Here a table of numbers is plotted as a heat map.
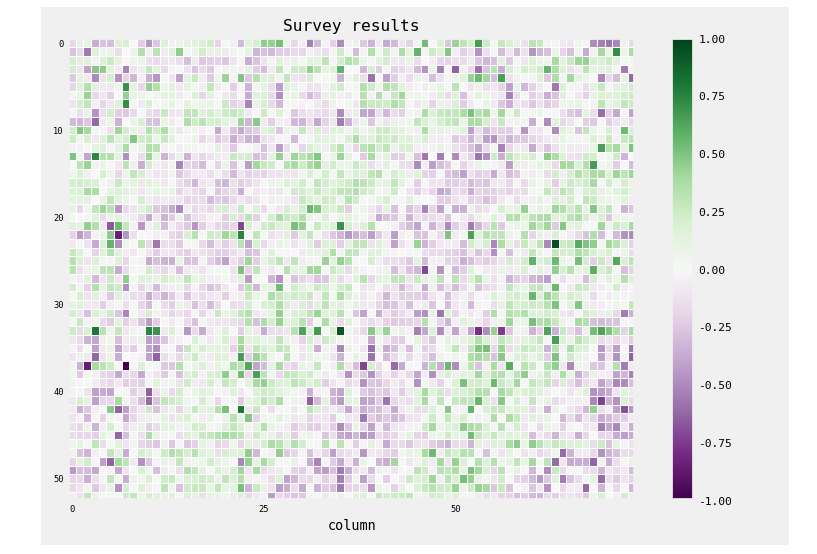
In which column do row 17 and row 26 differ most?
22
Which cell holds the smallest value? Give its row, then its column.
37, 7
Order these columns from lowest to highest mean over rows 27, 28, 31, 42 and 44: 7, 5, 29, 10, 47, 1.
7, 1, 29, 10, 47, 5
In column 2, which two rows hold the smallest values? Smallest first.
37, 1
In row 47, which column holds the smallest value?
64
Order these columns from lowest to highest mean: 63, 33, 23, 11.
11, 23, 33, 63
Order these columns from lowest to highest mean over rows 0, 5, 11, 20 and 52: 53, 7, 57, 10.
57, 10, 53, 7
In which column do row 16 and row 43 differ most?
38
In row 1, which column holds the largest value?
71
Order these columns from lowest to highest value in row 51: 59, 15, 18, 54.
59, 18, 15, 54
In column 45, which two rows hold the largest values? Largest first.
1, 23
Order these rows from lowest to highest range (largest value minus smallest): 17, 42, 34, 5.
17, 34, 5, 42
